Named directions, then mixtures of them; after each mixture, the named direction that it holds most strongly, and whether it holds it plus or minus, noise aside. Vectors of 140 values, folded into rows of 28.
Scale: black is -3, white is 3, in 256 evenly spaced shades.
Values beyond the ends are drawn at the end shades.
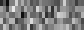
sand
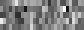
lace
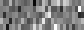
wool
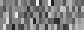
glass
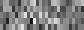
glass, minus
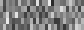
glass, plus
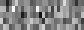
sand, plus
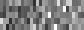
wool, plus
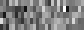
lace, plus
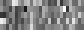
lace, plus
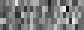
lace, plus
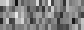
sand, minus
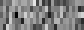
wool, minus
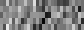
wool, minus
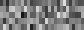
sand, plus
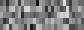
sand, plus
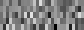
glass, minus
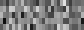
sand, plus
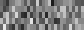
glass, plus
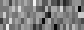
wool, minus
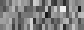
wool, minus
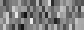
glass, plus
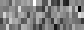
wool, minus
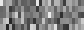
glass, plus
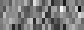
wool, minus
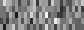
glass, minus
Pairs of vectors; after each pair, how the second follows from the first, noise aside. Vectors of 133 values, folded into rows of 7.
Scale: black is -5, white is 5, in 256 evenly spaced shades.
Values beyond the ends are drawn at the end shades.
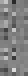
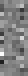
wrapped around.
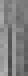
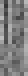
wrapped around.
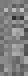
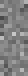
wrapped around, partly zeroed.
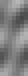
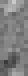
wrapped around, partly zeroed.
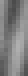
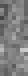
wrapped around, negated, partly zeroed.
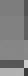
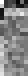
reversed, negated, scaled up.
